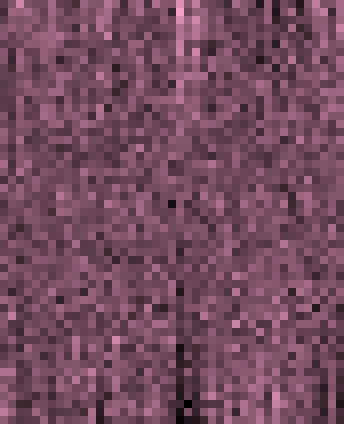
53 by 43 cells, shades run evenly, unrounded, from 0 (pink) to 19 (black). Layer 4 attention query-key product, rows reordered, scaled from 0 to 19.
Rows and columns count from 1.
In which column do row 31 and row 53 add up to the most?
23
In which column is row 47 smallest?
12
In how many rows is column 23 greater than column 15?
28
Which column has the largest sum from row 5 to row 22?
2
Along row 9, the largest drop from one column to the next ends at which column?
36
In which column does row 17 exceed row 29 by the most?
42
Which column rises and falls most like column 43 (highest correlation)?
7
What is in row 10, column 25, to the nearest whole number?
6
